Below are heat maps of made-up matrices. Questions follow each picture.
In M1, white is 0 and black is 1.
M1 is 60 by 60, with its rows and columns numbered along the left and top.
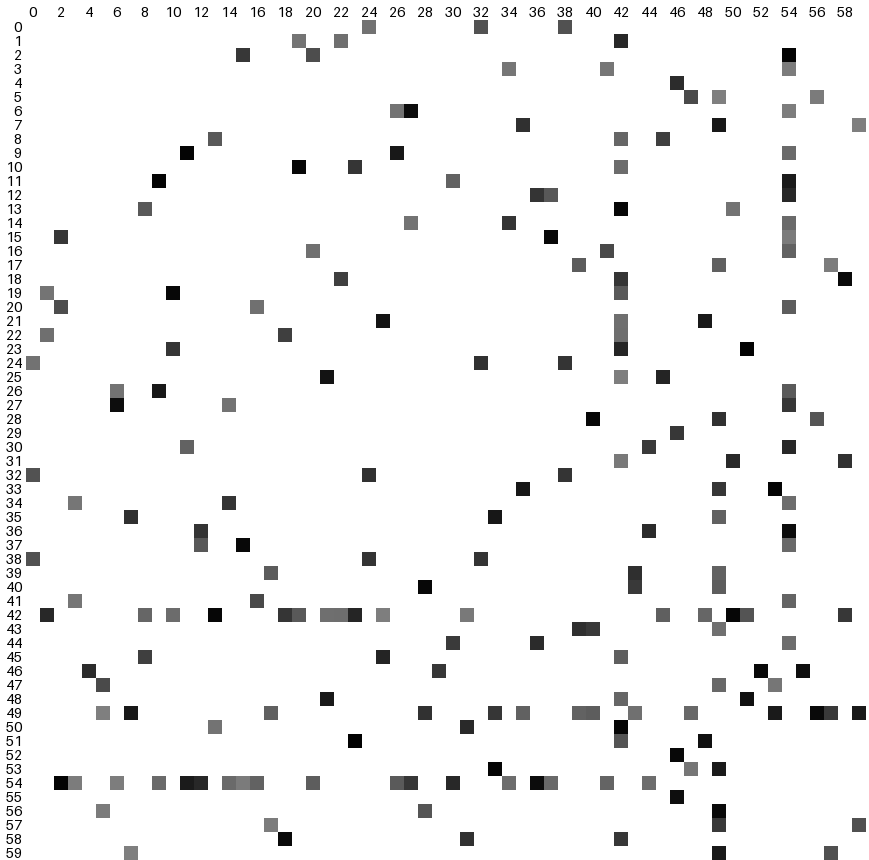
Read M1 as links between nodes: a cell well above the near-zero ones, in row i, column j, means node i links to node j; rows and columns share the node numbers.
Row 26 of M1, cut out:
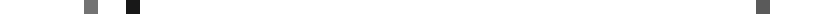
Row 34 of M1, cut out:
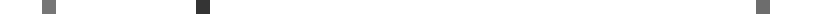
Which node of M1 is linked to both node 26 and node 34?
node 54
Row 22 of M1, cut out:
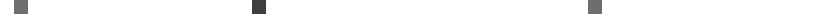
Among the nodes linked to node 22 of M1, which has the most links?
node 42
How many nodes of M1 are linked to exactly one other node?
4
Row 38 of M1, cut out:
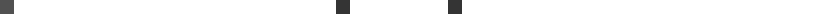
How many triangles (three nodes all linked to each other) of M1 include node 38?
3
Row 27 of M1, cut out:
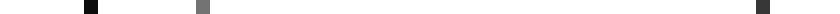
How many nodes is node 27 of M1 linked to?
3
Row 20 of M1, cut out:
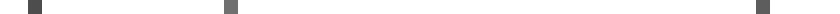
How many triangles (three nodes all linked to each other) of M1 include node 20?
2
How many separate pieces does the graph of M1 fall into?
5
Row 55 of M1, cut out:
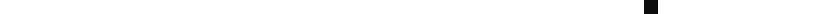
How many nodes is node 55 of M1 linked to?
1
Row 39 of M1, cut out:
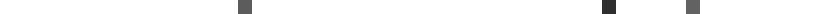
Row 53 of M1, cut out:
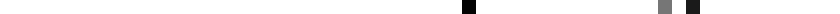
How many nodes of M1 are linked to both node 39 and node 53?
1
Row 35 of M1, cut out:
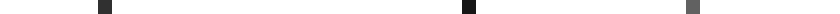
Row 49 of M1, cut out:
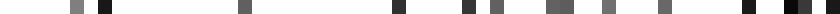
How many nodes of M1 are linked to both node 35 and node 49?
2
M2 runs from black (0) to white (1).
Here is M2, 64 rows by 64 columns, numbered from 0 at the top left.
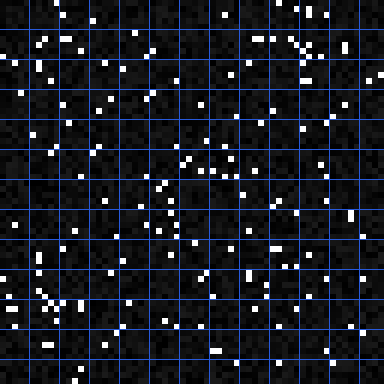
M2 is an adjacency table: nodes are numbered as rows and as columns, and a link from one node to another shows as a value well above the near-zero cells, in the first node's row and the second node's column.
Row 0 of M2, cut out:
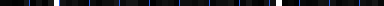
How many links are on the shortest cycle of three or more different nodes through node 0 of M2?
6
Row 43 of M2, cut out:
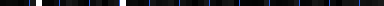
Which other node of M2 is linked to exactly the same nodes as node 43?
node 11
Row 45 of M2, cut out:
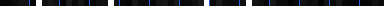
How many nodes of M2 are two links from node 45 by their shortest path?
10
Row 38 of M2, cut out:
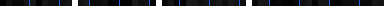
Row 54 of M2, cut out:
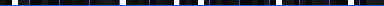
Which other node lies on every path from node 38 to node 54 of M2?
node 41
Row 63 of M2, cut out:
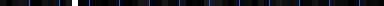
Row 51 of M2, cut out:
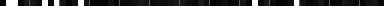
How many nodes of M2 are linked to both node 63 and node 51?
0
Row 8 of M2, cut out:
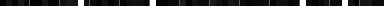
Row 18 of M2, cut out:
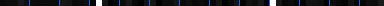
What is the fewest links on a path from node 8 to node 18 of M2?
5
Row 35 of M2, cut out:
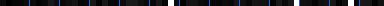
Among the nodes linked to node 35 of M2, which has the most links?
node 49
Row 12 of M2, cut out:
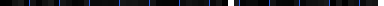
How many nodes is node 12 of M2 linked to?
2
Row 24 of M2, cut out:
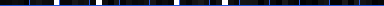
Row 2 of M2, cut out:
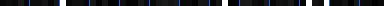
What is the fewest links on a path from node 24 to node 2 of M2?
2
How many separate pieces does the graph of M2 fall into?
9
